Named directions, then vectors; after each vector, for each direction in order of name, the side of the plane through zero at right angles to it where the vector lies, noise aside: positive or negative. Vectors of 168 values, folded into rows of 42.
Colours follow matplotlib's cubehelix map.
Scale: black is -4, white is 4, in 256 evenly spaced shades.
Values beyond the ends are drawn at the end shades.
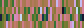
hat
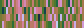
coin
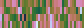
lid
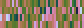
positive, negative, positive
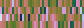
positive, negative, positive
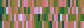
positive, positive, negative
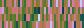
negative, positive, positive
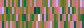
negative, positive, positive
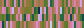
negative, positive, positive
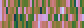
negative, negative, positive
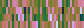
positive, positive, positive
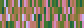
positive, negative, negative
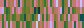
negative, positive, positive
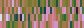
positive, negative, positive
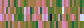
negative, negative, negative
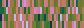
positive, positive, negative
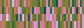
positive, negative, positive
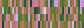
negative, positive, positive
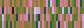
positive, negative, negative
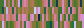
positive, negative, negative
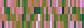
negative, positive, positive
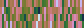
negative, positive, positive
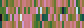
positive, positive, negative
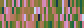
positive, negative, negative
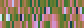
positive, negative, positive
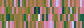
negative, positive, positive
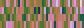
negative, positive, positive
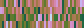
negative, positive, positive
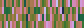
negative, positive, positive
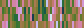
positive, positive, positive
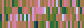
negative, positive, negative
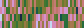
negative, negative, positive
